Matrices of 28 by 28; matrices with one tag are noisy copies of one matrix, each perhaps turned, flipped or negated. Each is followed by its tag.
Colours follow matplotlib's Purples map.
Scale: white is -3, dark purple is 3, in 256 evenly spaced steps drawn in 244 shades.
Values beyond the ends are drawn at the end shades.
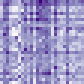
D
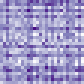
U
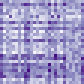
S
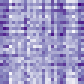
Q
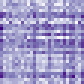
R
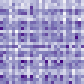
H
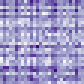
U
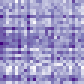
D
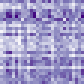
D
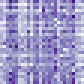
Q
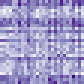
Q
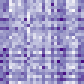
Q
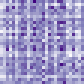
U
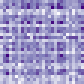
H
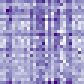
R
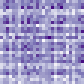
H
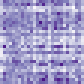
R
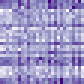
Q
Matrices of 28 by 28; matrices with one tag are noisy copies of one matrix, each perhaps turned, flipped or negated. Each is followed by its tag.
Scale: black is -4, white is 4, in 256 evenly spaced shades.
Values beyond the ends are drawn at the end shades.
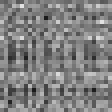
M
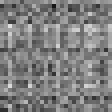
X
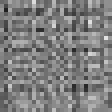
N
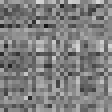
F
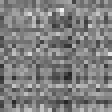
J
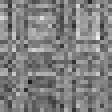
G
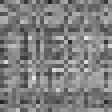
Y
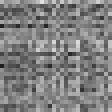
F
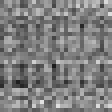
X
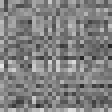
F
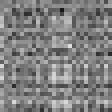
J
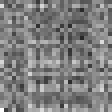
Y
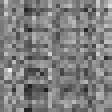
X
